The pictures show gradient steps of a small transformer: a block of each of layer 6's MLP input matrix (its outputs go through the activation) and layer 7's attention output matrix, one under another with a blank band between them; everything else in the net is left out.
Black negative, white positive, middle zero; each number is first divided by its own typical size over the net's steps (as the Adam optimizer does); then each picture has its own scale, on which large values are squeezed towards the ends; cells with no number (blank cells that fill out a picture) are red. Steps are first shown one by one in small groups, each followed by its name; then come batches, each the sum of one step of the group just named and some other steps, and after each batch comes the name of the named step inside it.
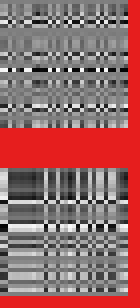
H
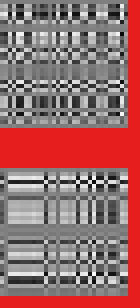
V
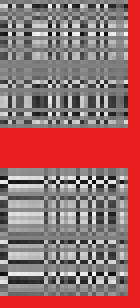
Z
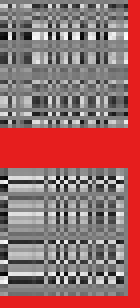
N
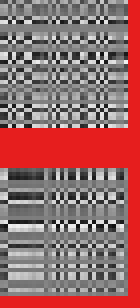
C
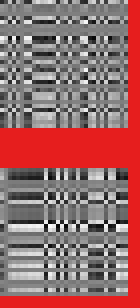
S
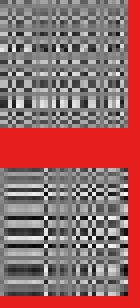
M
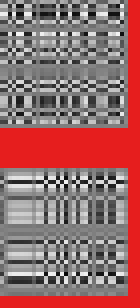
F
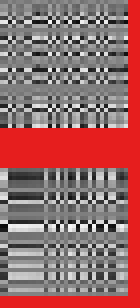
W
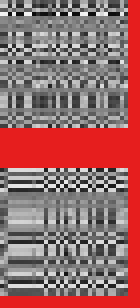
F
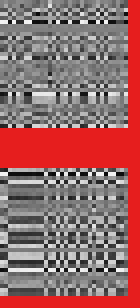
C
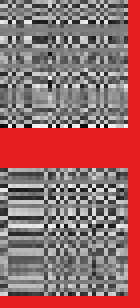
S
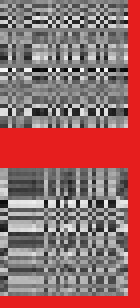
H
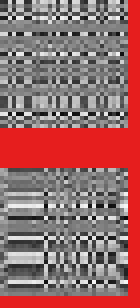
M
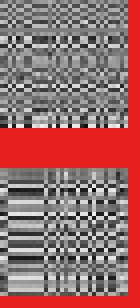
S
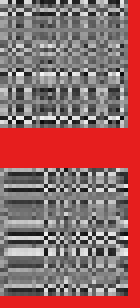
M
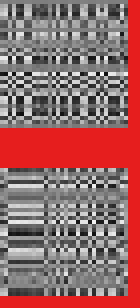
V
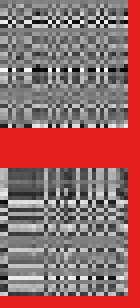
H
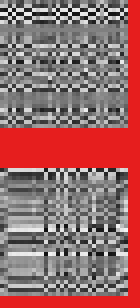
S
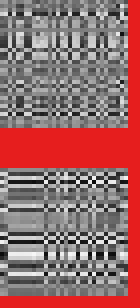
V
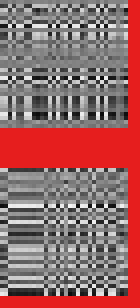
Z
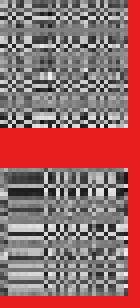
S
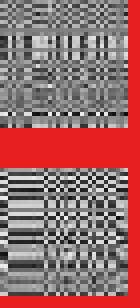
Z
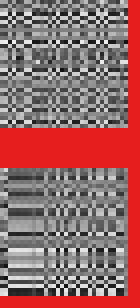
C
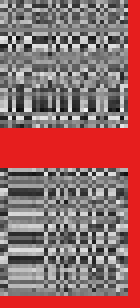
S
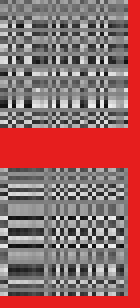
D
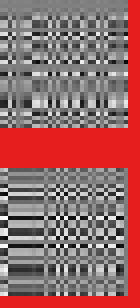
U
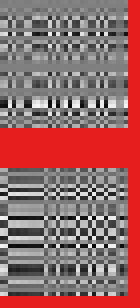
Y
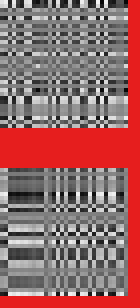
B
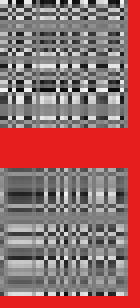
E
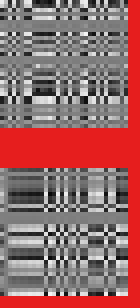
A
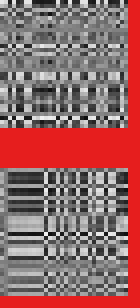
A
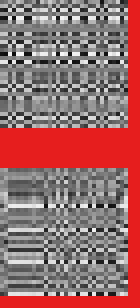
B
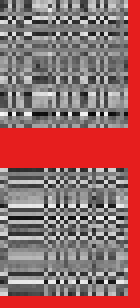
D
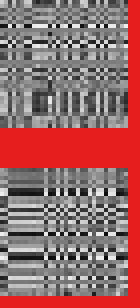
A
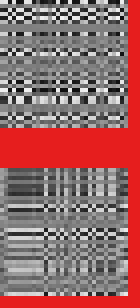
E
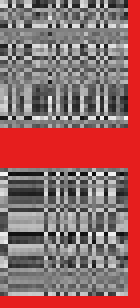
A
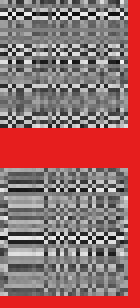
U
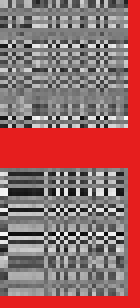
B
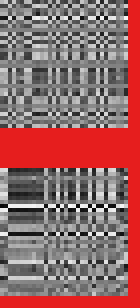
B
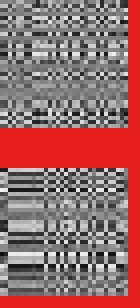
Y
